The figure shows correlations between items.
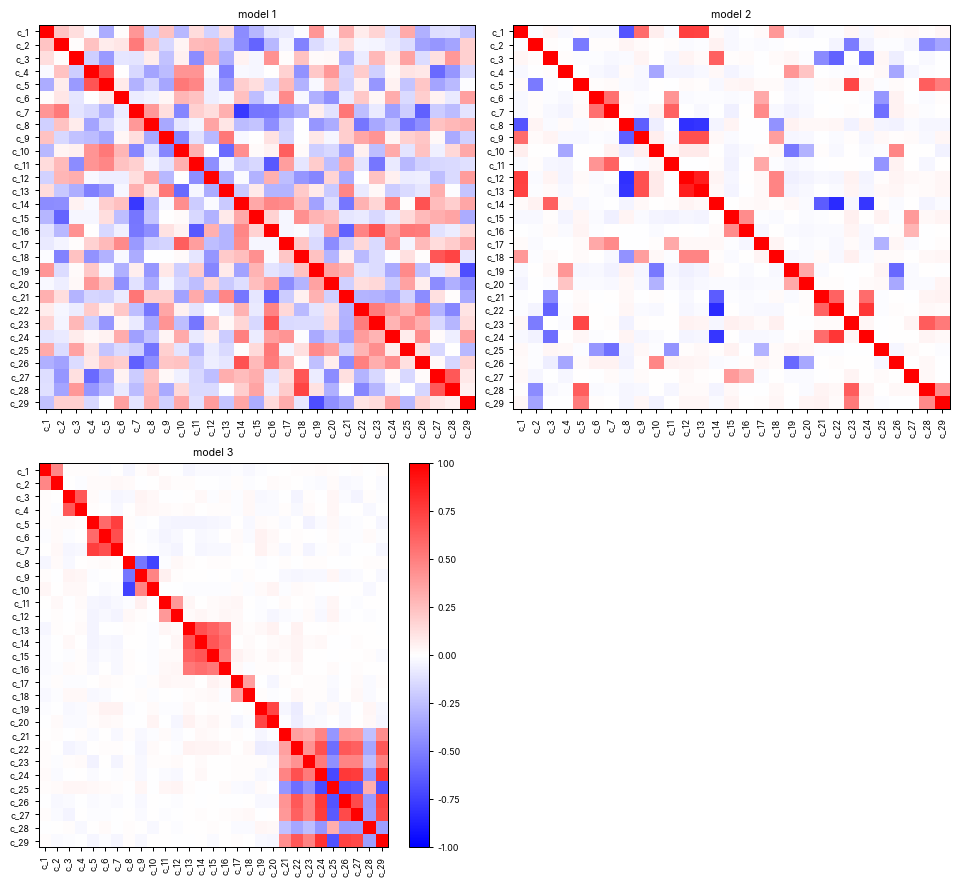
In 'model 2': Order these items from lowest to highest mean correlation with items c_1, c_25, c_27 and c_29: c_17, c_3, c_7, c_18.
c_7, c_17, c_3, c_18
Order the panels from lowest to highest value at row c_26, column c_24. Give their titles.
model 2, model 1, model 3
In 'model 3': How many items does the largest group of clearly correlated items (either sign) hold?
9
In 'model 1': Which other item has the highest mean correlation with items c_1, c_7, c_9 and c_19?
c_21
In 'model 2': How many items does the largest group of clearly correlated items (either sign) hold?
6
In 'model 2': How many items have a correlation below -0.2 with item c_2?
4
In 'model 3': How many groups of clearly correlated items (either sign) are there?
9
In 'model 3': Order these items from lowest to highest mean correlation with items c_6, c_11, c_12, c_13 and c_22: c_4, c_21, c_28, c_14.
c_28, c_4, c_21, c_14
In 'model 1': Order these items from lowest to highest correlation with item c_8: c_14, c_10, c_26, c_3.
c_26, c_14, c_10, c_3
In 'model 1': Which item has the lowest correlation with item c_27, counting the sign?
c_4
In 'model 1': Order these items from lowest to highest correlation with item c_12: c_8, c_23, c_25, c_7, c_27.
c_27, c_25, c_7, c_23, c_8
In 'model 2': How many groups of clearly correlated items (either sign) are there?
6
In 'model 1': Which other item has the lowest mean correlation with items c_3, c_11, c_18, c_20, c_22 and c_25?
c_8
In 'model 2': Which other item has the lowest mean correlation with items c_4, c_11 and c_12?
c_8
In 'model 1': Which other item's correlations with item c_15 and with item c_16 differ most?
c_23
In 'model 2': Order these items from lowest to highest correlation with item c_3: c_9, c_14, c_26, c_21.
c_21, c_26, c_9, c_14
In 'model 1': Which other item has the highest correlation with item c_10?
c_17
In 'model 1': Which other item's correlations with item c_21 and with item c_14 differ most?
c_7
